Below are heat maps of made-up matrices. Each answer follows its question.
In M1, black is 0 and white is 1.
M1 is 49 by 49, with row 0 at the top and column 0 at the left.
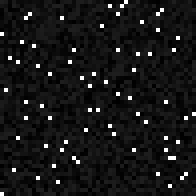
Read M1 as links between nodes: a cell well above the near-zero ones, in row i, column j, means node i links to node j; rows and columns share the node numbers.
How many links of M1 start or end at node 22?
3
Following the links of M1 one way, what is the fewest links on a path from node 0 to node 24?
3
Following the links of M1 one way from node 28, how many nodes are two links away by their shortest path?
3
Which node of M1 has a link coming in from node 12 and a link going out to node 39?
node 43
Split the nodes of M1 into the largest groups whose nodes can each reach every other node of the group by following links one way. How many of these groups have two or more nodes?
4
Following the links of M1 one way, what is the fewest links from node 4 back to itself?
2
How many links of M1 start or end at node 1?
3
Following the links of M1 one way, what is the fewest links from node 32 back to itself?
6
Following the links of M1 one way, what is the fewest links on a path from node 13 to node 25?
4
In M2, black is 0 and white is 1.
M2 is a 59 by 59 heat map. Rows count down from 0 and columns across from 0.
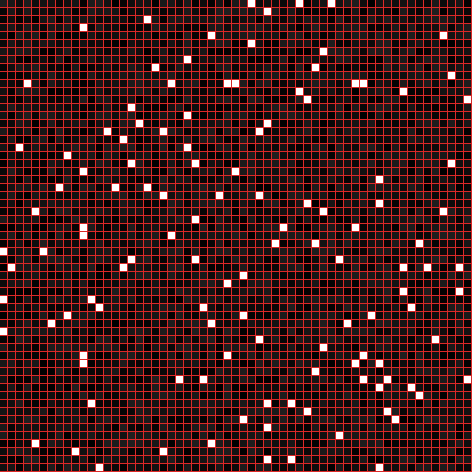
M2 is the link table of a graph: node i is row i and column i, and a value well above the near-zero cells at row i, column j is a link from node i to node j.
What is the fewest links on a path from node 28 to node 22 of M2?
4
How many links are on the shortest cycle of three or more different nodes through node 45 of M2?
3
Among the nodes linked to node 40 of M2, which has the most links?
node 26
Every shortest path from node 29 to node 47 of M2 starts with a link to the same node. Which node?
node 10
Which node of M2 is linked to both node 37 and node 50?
node 11
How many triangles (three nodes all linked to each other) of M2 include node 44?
2
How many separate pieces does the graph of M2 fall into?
6
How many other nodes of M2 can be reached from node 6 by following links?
5
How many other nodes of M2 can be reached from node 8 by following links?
7
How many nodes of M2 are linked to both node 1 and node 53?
1
